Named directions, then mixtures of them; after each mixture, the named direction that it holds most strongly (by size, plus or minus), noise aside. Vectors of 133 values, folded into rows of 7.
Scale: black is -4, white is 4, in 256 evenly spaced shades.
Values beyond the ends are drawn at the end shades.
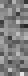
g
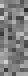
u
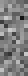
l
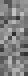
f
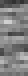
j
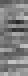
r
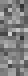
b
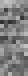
j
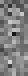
b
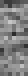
j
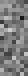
l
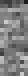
j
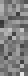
g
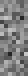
l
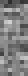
j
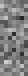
l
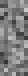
u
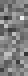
l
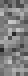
f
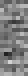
r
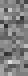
l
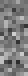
l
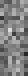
f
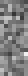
f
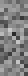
l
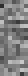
g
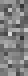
b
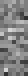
r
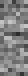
g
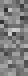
b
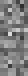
b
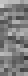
j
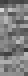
j
